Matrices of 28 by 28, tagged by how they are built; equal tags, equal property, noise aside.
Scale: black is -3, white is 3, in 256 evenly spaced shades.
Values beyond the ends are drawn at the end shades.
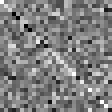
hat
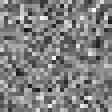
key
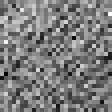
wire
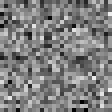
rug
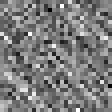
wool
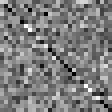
hat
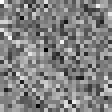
wool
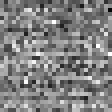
rug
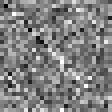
hat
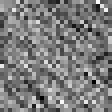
wool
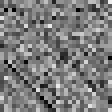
wool
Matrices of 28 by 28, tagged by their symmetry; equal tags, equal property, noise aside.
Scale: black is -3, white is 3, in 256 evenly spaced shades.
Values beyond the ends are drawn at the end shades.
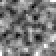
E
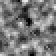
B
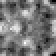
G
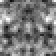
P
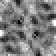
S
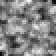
S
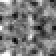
G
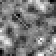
E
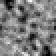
S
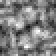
S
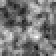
E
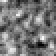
B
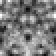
P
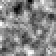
B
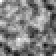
E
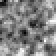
E
